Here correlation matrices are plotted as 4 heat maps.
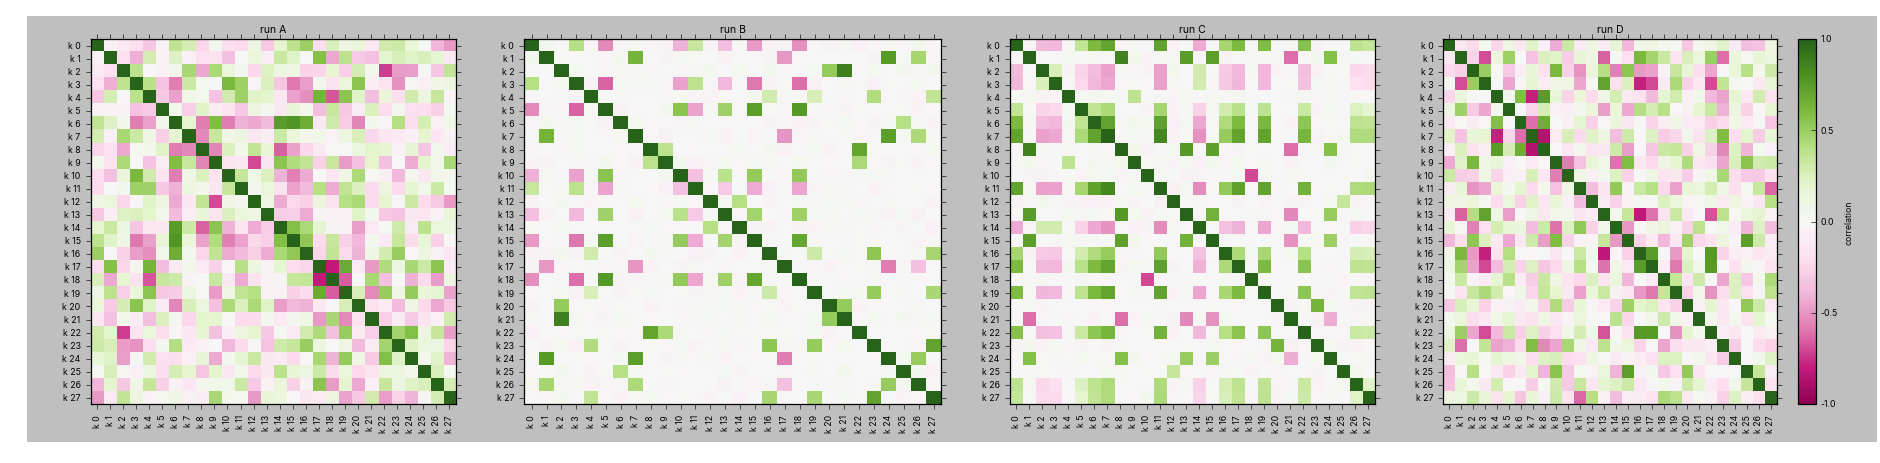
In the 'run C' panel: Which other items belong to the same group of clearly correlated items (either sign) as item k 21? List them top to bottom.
k 1, k 8, k 13, k 15, k 24
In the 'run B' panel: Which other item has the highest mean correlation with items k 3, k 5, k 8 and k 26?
k 22
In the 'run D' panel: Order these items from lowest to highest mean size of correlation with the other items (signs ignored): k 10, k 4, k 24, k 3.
k 24, k 10, k 4, k 3
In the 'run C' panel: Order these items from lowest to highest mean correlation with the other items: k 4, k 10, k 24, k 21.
k 21, k 10, k 4, k 24
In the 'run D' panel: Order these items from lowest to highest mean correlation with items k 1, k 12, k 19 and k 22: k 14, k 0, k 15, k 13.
k 13, k 15, k 14, k 0
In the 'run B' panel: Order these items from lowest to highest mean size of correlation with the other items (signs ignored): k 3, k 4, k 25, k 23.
k 25, k 4, k 23, k 3
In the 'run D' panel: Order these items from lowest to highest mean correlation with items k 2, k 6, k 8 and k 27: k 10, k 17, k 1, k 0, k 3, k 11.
k 17, k 11, k 10, k 0, k 1, k 3
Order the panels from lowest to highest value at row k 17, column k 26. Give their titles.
run B, run D, run C, run A
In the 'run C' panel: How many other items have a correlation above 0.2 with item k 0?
10
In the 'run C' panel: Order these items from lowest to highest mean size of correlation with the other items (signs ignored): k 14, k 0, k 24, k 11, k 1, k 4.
k 4, k 24, k 1, k 14, k 0, k 11
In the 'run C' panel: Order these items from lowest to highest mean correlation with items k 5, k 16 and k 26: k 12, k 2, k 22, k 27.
k 2, k 12, k 27, k 22
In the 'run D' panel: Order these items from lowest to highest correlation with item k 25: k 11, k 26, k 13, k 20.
k 11, k 13, k 26, k 20
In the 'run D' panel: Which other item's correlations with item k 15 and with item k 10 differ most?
k 9
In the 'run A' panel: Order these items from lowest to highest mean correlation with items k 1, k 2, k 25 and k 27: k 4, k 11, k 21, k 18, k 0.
k 0, k 18, k 21, k 11, k 4
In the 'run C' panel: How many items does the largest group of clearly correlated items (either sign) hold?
14
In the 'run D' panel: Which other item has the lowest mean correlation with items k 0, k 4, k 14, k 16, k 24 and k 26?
k 7
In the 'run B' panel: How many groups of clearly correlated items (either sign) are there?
7
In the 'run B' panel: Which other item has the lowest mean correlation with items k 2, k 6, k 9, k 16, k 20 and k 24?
k 17
